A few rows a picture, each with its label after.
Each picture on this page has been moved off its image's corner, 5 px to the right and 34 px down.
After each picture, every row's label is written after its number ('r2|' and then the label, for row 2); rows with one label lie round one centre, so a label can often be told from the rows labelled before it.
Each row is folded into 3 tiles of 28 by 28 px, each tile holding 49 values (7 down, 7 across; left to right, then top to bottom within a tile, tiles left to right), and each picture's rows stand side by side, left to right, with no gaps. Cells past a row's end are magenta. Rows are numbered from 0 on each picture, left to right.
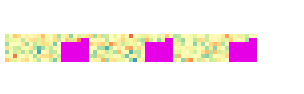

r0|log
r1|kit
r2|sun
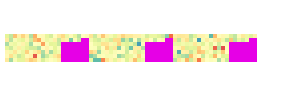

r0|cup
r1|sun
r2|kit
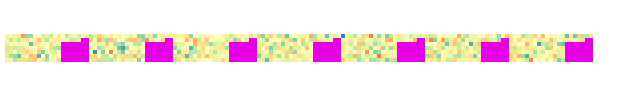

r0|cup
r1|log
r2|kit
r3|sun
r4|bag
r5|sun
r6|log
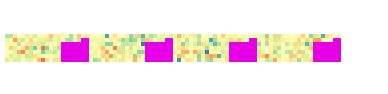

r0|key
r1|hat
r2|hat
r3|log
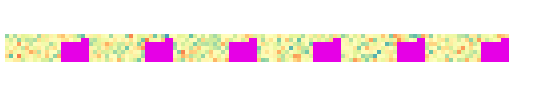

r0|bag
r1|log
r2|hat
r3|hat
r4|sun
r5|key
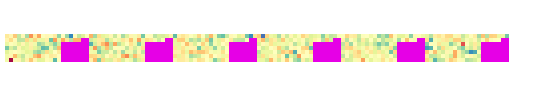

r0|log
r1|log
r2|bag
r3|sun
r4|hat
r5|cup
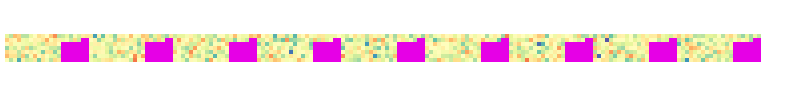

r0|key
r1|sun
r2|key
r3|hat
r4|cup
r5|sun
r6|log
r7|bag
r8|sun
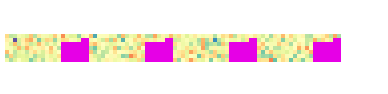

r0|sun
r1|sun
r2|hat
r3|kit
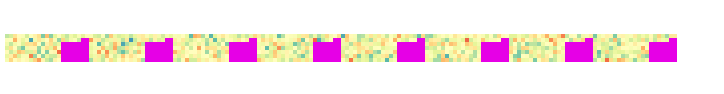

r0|kit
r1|hat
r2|hat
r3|key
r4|bag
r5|key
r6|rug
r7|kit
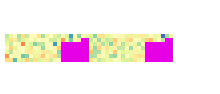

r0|log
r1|sun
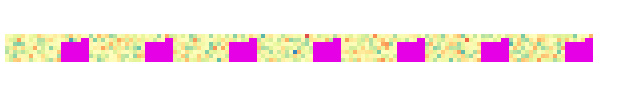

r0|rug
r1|cup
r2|kit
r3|sun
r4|key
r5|key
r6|log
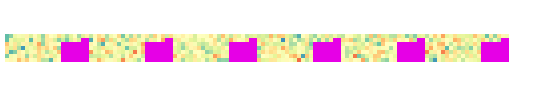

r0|kit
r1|rug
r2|log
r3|hat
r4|bag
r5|cup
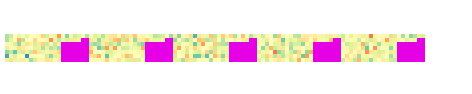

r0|rug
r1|log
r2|sun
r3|hat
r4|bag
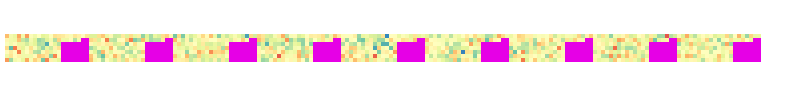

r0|hat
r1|key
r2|bag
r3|hat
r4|hat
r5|key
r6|kit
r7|key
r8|hat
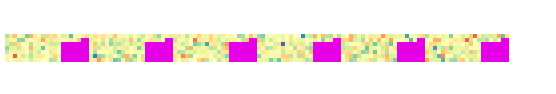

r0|log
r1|rug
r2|log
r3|cup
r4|log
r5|key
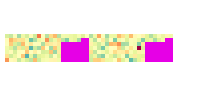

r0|key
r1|kit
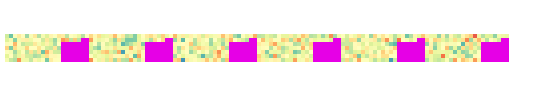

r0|sun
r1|hat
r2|sun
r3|key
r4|log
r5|key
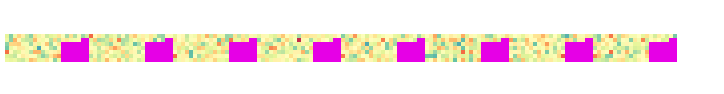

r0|cup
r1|sun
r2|log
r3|rug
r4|cup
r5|rug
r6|cup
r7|cup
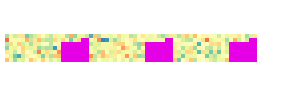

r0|cup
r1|bag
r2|cup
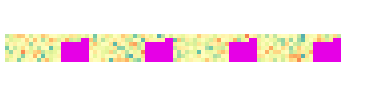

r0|cup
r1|cup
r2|rug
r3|hat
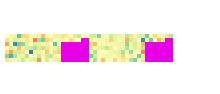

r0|rug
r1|kit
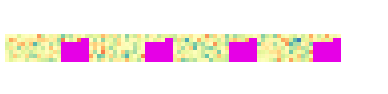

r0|log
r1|cup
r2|log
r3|hat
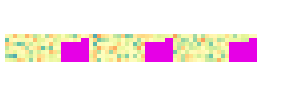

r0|rug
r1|sun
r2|sun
